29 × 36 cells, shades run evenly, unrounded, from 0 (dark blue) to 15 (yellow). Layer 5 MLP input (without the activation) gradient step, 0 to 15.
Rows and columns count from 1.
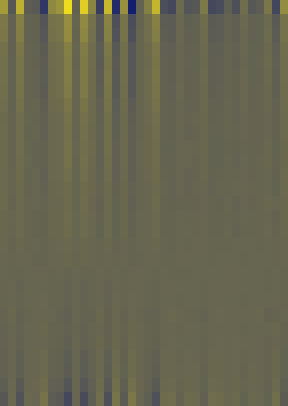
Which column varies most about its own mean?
9
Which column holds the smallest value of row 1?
17
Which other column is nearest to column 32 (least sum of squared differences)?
25
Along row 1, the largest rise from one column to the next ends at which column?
14
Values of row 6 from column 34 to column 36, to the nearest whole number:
6 5 6
